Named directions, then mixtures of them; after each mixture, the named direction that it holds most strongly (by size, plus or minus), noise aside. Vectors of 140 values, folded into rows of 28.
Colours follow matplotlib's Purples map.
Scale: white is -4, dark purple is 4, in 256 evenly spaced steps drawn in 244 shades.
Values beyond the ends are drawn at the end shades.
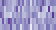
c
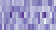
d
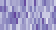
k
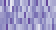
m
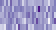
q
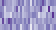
c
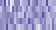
m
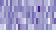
q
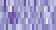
k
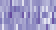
d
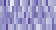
m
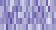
m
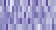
m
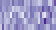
d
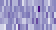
q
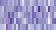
q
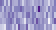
q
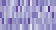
c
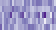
d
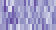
k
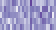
c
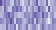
m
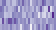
c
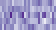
d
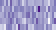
q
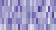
q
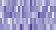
c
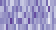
m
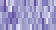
k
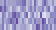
k
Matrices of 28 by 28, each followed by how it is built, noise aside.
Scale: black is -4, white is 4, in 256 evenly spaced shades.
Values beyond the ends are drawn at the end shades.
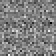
repeating columns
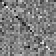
diagonal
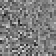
lower triangular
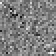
banded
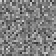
repeating columns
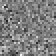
lower triangular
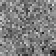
smooth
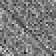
Toeplitz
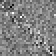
banded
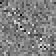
banded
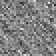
Toeplitz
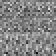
repeating columns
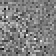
lower triangular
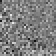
lower triangular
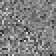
lower triangular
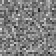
repeating columns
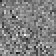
lower triangular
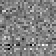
uneven rows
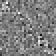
banded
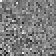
lower triangular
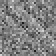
Toeplitz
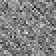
Toeplitz
